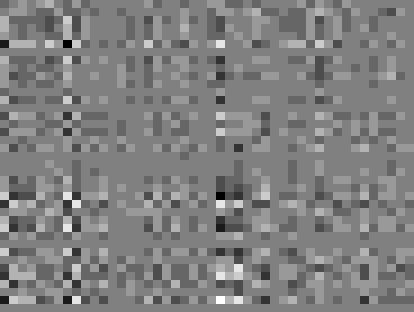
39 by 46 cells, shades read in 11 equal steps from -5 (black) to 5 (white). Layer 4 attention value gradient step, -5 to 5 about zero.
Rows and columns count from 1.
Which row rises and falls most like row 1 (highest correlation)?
6
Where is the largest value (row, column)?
38, 25
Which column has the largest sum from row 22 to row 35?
8
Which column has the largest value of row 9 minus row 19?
27
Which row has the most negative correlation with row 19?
34
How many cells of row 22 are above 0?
5
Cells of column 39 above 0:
6
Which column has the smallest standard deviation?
13
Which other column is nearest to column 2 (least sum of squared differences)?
4
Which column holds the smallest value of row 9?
36
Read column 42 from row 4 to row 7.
-1 0 1 0
